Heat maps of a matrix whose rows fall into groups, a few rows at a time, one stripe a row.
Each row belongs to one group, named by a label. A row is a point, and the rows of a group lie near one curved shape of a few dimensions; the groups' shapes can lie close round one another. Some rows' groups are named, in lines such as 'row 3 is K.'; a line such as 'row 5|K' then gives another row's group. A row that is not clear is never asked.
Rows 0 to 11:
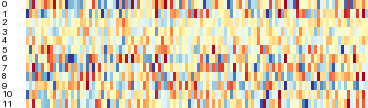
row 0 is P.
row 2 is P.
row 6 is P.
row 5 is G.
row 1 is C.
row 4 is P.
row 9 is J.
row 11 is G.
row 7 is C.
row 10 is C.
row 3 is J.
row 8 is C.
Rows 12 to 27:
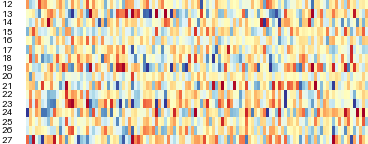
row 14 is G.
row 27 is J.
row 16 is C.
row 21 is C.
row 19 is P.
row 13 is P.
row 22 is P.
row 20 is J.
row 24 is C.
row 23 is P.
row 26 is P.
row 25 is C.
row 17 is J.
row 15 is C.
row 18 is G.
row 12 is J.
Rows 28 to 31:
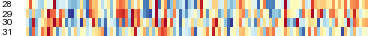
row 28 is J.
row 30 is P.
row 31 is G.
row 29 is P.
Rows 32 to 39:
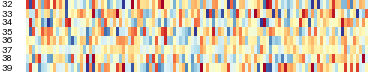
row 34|G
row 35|G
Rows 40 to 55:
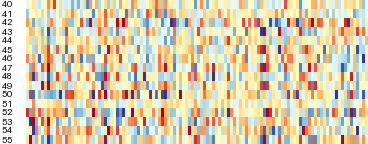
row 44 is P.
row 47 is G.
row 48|G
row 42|P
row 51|P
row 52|J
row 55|G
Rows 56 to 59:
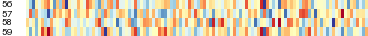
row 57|G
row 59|G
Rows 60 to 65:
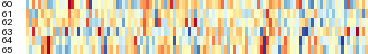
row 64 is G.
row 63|G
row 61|C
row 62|J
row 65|G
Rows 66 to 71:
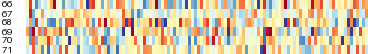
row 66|J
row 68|P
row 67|J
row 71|G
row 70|G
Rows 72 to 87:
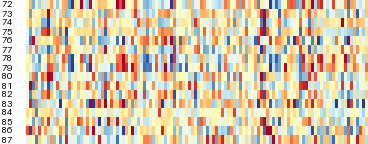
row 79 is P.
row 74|G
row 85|G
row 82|G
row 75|G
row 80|G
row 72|P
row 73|G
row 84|C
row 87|C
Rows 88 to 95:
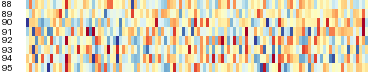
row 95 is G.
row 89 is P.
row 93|G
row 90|C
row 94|C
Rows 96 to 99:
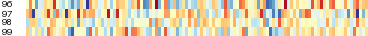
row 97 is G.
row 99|P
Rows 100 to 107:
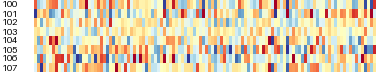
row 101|C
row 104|G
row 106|P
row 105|C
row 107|G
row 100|C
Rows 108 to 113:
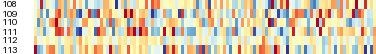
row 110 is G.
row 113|C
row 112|C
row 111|P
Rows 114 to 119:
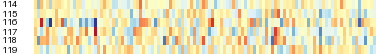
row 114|J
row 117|J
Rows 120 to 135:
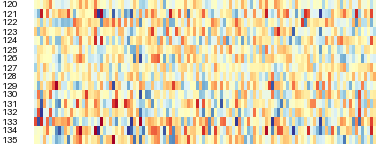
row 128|J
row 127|C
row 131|G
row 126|P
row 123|J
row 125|P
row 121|P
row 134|P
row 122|P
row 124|C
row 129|G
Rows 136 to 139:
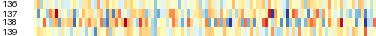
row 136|P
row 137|G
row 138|C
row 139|J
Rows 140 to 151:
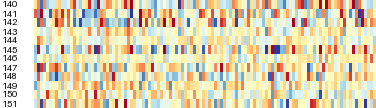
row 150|J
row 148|G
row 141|J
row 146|C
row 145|J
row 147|G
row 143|P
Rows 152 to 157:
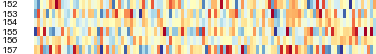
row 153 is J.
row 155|C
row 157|C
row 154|J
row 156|P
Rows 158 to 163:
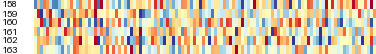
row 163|P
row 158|C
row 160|C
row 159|J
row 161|J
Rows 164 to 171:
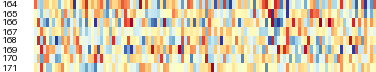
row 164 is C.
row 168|G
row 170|C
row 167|C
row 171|J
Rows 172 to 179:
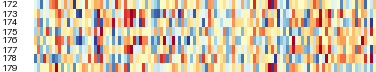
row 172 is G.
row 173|P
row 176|P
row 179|G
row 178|C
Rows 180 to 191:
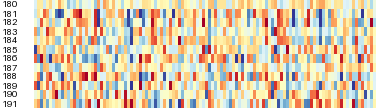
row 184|P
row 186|J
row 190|G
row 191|P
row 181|P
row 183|J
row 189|J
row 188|J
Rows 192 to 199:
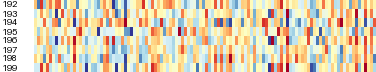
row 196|G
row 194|C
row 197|C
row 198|C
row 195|P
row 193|G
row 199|G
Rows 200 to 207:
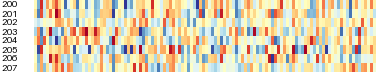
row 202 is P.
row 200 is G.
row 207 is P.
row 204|G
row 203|J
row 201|G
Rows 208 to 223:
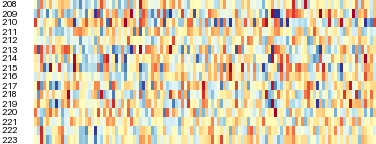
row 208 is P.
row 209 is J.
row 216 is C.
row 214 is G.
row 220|C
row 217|G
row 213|J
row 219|G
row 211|P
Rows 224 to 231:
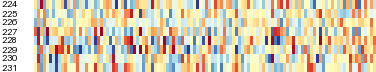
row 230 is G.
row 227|J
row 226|C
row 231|G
